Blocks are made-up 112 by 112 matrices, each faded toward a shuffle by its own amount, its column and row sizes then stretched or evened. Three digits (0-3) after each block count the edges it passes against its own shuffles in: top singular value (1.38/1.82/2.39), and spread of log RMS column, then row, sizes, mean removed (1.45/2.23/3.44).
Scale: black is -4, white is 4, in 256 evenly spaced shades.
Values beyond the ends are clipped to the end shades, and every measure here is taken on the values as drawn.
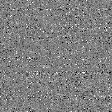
0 1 2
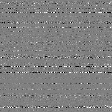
2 0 3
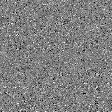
1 0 1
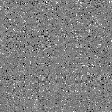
2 1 1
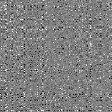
3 2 2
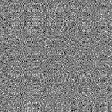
3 0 1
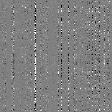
3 3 1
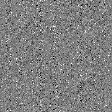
0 2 0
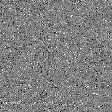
2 0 1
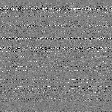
2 0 3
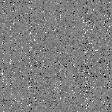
0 2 1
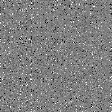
0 2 1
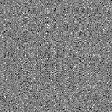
3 1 0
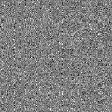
3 2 0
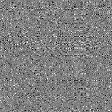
3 0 2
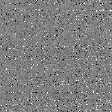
0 2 2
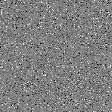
2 0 1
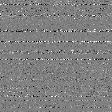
2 0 3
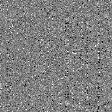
2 2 0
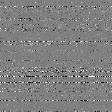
3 0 3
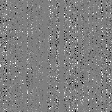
1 3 0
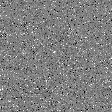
0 0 0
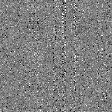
2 2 0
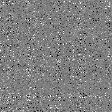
0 2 2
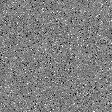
0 0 0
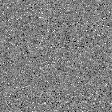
1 0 1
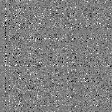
1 2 2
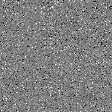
1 1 0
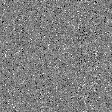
0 1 0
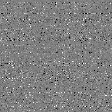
1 1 2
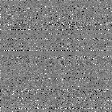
1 1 3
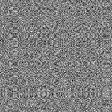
3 0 1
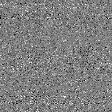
1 0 2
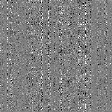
2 3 1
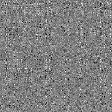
2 2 1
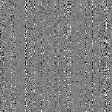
3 3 1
